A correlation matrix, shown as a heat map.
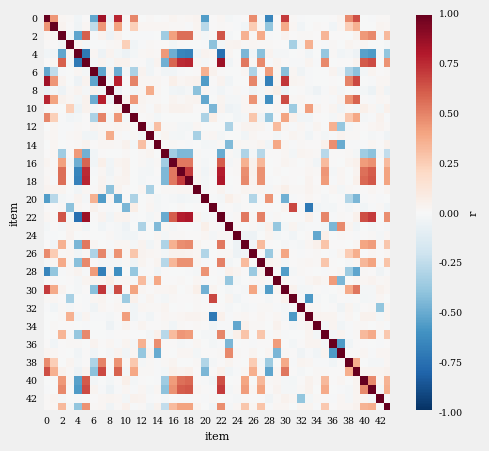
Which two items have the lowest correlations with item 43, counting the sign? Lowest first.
4, 15
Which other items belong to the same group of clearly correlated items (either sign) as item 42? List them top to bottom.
32
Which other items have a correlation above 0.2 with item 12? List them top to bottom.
14, 29, 36
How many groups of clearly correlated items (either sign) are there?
7
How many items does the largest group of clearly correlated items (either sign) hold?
14
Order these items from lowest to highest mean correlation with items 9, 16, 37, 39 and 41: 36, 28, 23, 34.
28, 36, 34, 23
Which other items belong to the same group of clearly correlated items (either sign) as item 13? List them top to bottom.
8, 19
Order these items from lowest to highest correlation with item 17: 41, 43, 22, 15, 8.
15, 8, 43, 41, 22
